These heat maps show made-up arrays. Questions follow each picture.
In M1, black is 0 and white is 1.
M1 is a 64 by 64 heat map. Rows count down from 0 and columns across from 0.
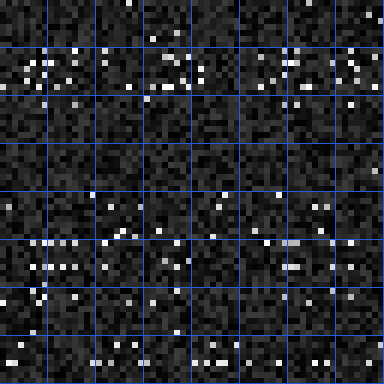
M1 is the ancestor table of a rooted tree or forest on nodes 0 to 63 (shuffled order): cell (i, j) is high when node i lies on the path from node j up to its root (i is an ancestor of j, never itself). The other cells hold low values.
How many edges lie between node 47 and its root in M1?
7
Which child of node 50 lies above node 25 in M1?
6
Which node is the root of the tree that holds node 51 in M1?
14
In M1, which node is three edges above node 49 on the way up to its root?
10
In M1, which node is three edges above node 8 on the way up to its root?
40
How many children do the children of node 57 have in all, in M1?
4
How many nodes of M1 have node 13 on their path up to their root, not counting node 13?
7
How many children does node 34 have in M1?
6
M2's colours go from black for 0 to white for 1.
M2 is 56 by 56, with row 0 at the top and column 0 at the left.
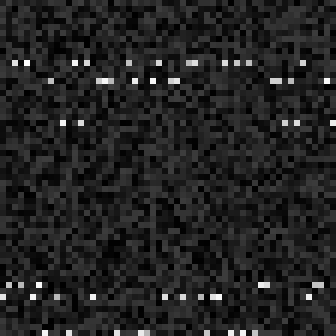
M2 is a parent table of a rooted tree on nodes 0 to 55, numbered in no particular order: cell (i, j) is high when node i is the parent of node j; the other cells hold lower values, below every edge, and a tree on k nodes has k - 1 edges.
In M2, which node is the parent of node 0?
49
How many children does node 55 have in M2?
9
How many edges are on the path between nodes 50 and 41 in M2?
2
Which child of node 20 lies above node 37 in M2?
10
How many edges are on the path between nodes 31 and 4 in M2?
2
